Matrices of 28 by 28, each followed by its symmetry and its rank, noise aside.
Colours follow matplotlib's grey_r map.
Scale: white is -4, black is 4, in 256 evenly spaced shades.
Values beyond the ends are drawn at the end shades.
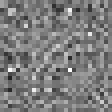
symmetric, rank four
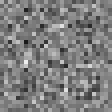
symmetric, rank six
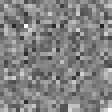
symmetric, rank four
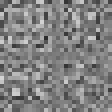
symmetric, rank four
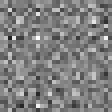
symmetric, rank three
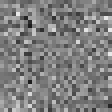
no symmetry, rank six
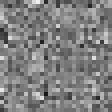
no symmetry, rank four
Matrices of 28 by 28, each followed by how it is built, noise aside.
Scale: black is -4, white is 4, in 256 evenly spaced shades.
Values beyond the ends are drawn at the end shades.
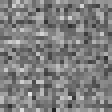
blocks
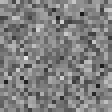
noise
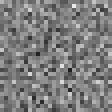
repeating columns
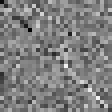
diagonal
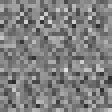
repeating columns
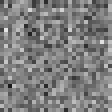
blocks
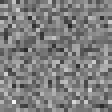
repeating columns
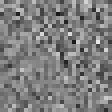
upper triangular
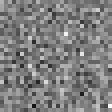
blocks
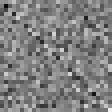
diagonal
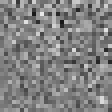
upper triangular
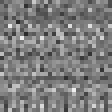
repeating columns
